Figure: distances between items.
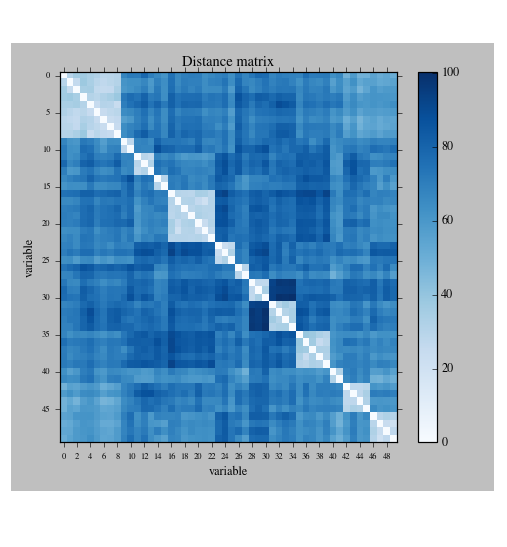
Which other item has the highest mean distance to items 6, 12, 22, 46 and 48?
24
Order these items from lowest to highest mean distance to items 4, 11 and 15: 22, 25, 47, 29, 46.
47, 46, 22, 25, 29
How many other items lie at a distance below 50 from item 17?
6
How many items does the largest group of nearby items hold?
9
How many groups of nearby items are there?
13
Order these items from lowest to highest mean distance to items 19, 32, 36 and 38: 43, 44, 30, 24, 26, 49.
49, 44, 43, 26, 24, 30
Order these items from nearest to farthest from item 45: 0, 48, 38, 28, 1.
0, 1, 48, 38, 28
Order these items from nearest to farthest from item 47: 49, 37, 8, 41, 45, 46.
49, 46, 41, 8, 45, 37
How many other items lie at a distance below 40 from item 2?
8
